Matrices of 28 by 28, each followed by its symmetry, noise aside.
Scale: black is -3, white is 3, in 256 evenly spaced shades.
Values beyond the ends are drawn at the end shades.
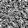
symmetric.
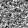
no symmetry.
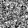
antisymmetric.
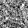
antisymmetric.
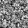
antisymmetric.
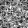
symmetric.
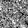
antisymmetric.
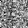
mirrored top to bottom.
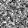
no symmetry.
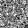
symmetric.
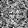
mirrored top to bottom.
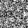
mirrored top to bottom.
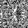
mirrored top to bottom.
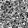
symmetric.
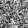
no symmetry.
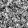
antisymmetric.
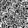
symmetric.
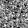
antisymmetric.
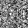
mirrored top to bottom.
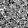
antisymmetric.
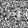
mirrored top to bottom.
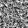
antisymmetric.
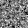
symmetric.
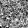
no symmetry.
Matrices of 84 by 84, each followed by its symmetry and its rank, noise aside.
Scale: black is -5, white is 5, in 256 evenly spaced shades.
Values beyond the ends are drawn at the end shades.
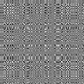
symmetric, rank two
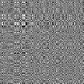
symmetric, rank three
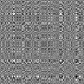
symmetric, rank three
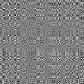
symmetric, rank three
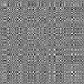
symmetric, rank two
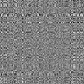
no symmetry, rank four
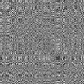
symmetric, rank three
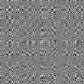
symmetric, rank two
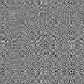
symmetric, rank four
